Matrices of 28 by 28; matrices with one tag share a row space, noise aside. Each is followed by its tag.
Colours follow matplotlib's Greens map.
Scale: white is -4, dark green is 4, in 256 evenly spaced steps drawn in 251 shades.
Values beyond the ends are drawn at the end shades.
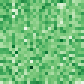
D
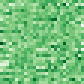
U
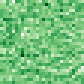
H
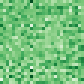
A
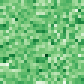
U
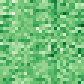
U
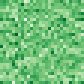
D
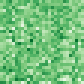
H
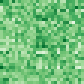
U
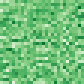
U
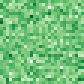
A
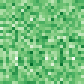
D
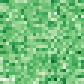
U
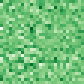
A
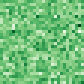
U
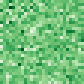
A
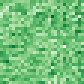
U
